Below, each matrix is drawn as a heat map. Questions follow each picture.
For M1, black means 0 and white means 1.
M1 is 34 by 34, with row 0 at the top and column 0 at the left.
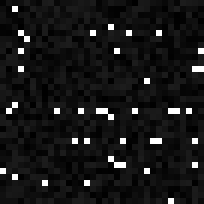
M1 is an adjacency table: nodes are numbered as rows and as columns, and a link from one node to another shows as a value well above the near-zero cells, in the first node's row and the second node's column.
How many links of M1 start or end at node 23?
6
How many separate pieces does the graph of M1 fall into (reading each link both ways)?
2
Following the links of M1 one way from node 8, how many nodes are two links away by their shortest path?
2
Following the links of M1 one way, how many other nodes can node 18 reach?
12
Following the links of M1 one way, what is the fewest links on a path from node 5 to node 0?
4
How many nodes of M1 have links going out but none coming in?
7
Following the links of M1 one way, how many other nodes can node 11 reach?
6
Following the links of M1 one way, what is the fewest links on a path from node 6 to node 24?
4
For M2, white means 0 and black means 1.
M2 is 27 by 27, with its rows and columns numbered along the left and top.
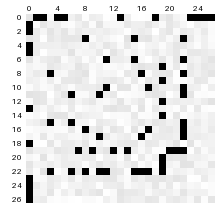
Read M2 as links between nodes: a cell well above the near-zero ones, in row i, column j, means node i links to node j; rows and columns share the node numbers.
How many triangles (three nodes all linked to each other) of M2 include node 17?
2
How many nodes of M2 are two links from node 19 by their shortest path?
8
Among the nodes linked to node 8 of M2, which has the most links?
node 22
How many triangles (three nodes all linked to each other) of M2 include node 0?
0
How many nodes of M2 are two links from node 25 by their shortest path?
9
